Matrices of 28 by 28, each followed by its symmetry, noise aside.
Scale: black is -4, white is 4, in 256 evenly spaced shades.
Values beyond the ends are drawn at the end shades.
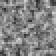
same after a half turn.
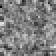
antisymmetric.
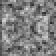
mirrored top to bottom.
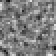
symmetric across the other diagonal.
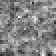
no symmetry.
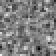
antisymmetric.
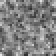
no symmetry.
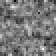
same after a half turn.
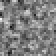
antisymmetric.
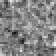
symmetric across the other diagonal.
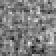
antisymmetric.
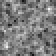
same after a half turn.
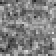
no symmetry.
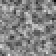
symmetric across the other diagonal.
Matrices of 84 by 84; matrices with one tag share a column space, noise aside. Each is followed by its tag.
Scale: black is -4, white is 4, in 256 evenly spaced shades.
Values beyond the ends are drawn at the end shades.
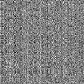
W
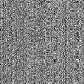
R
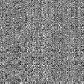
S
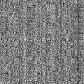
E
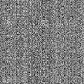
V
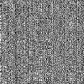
E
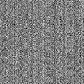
V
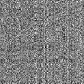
R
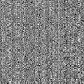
S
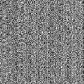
W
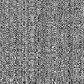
S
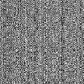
S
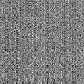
S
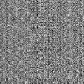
S
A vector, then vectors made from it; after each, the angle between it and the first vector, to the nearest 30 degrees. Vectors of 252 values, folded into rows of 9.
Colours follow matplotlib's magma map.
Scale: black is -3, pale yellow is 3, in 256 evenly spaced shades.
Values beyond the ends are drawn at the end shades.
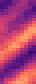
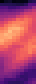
90 degrees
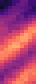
30 degrees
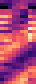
30 degrees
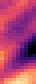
60 degrees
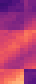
60 degrees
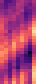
30 degrees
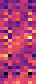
60 degrees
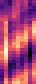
30 degrees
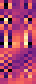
60 degrees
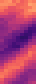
150 degrees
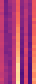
90 degrees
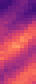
30 degrees
